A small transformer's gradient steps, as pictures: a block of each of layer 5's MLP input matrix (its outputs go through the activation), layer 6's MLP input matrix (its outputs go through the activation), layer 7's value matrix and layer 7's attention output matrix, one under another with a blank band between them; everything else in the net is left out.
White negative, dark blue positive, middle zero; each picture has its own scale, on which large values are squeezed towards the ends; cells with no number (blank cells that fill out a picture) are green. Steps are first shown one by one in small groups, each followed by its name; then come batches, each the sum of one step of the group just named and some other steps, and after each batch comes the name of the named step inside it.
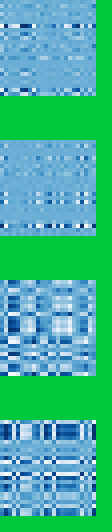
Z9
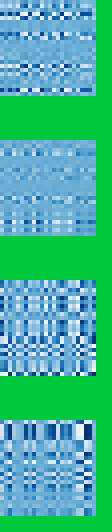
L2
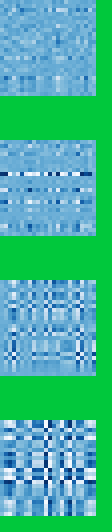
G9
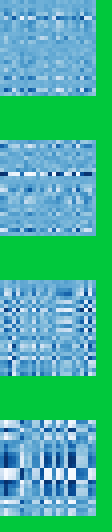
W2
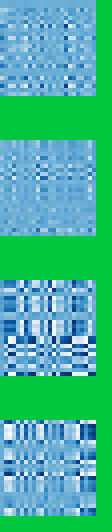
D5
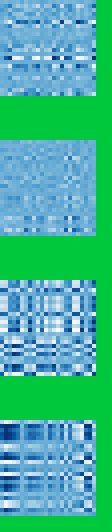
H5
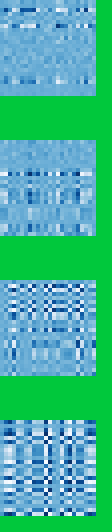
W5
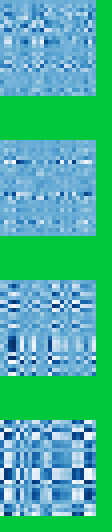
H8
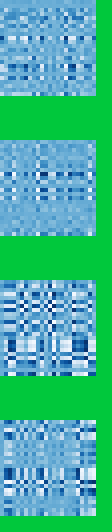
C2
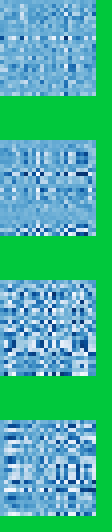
C2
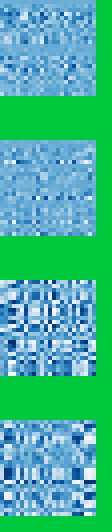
H8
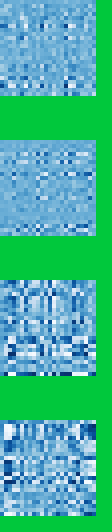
D5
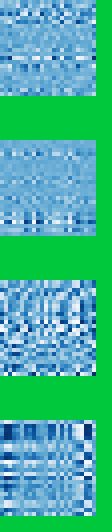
H5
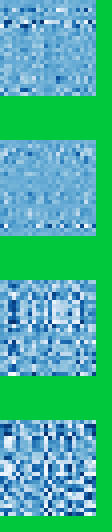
Z9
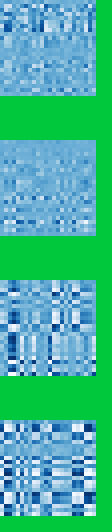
H8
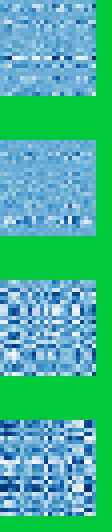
H5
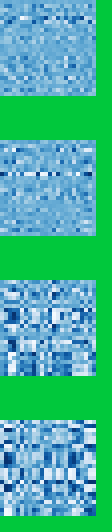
W2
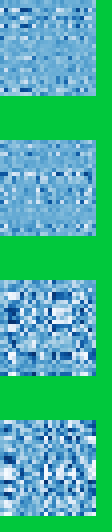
W2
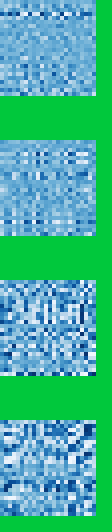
L2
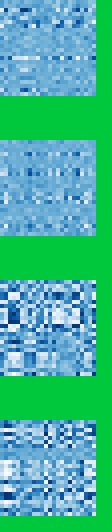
W5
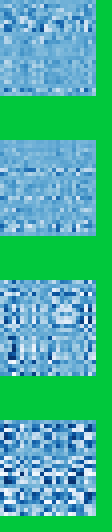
H8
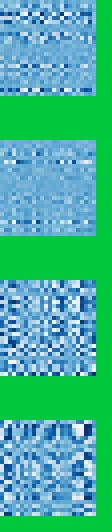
L2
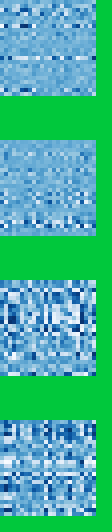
Z9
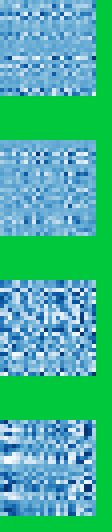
L2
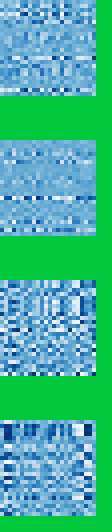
H5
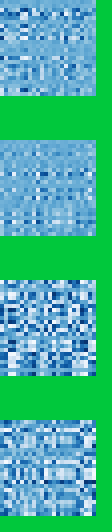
C2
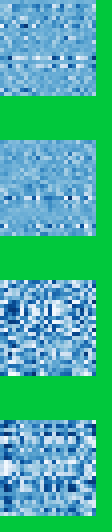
Z9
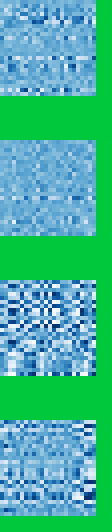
C2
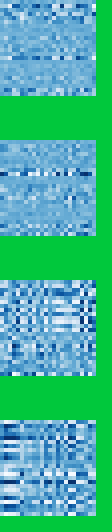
W2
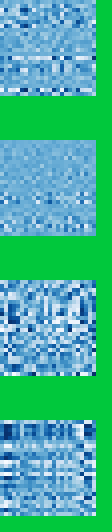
H5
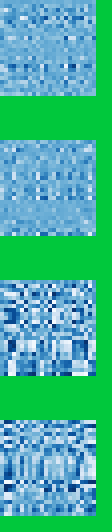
C2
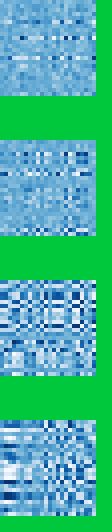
G9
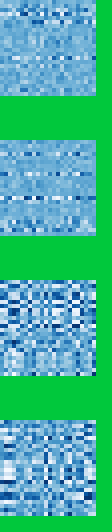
G9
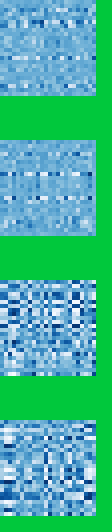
G9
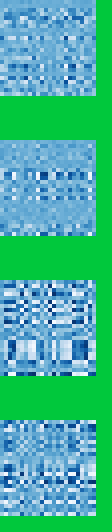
C2
